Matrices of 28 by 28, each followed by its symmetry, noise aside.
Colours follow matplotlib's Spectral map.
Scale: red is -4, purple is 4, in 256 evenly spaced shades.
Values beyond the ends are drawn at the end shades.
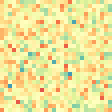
mirrored top to bottom.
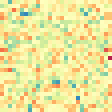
mirrored left to right.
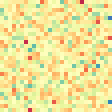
same after a half turn.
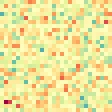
no symmetry.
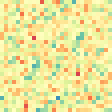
same after a half turn.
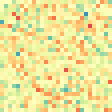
no symmetry.
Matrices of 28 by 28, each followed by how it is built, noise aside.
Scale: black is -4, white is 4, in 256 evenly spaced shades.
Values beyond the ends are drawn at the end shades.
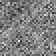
Hankel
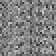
repeating rows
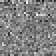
uneven rows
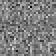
repeating columns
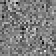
block diagonal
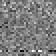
uneven rows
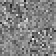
block diagonal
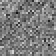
Hankel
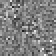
block diagonal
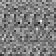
repeating columns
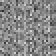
repeating rows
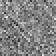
Toeplitz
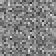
repeating rows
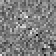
block diagonal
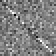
diagonal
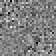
block diagonal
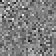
block diagonal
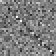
diagonal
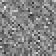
Toeplitz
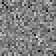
diagonal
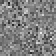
block diagonal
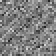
Hankel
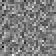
repeating rows
